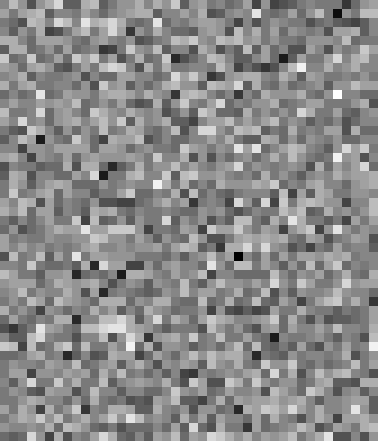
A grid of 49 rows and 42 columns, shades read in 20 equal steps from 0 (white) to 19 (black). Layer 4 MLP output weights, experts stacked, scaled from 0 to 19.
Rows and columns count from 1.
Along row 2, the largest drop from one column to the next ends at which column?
39
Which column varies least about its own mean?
6
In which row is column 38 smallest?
11
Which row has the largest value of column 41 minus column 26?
49
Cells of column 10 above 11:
5
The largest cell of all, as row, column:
29, 27
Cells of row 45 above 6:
36
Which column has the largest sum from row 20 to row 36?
17
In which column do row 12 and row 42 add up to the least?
31
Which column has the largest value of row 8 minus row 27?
30
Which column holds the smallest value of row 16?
9
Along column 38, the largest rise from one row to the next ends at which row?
12
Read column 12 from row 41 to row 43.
8 6 5
